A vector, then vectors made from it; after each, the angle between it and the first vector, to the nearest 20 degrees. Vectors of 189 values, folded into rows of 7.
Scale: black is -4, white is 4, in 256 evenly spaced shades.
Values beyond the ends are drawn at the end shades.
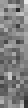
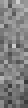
80 degrees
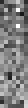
160 degrees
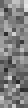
60 degrees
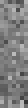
40 degrees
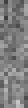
80 degrees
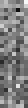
40 degrees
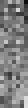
160 degrees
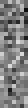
120 degrees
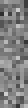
120 degrees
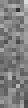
20 degrees
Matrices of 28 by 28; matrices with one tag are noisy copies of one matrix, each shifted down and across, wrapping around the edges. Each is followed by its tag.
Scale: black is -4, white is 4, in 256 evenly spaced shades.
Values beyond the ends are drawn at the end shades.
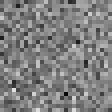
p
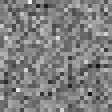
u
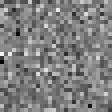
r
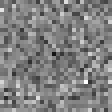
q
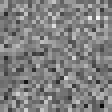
u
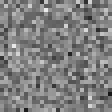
p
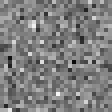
r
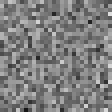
p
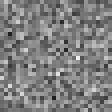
r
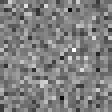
u
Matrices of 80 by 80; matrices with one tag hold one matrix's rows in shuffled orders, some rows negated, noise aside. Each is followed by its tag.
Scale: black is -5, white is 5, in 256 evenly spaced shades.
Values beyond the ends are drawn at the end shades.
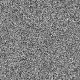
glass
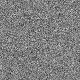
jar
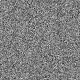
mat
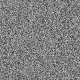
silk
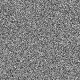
silk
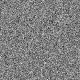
mat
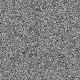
glass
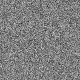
mat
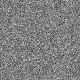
jar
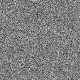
jar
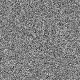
mat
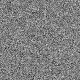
jar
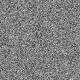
glass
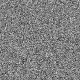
glass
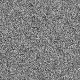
jar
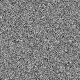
mat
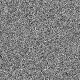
mat
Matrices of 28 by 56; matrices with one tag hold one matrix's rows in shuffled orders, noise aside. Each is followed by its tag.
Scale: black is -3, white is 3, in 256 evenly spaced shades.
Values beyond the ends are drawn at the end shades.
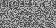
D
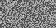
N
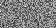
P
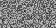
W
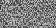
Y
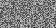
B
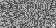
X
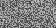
D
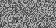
Y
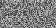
Y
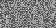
B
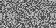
N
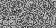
W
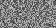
P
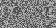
P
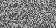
Y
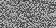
N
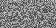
Y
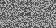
D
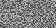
W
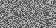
P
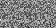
D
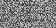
D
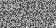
W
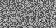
W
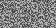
B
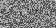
X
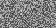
B
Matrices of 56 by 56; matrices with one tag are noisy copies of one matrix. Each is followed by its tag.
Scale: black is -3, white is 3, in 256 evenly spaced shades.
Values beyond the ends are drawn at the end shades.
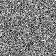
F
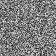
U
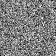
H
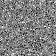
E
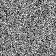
H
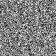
F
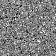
H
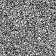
U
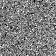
U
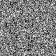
F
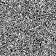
E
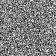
E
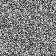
F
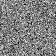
U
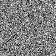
H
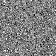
H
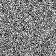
H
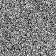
U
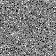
U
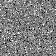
H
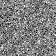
U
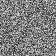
U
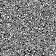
H
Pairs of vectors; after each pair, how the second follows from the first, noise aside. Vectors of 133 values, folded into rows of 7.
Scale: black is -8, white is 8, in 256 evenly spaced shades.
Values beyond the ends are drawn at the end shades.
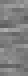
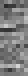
negated, scaled up.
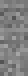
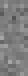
partly zeroed.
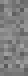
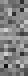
scaled up.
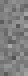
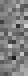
scaled up.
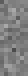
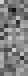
negated, scaled up.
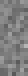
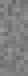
reversed, shrunk.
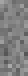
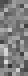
negated, scaled up.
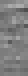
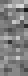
scaled up.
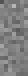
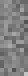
reversed, negated.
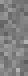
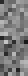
negated, scaled up.
